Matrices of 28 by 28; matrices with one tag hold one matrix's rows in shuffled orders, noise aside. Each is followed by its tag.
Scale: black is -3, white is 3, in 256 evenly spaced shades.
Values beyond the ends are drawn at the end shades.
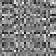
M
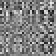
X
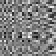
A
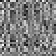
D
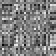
M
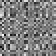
D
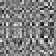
X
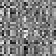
D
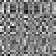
D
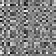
D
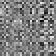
X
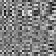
A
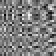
A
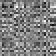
M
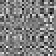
X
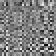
X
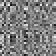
D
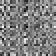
D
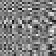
A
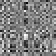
D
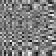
A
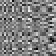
A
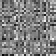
M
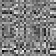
M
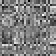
M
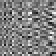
A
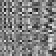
A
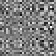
X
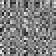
D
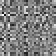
D
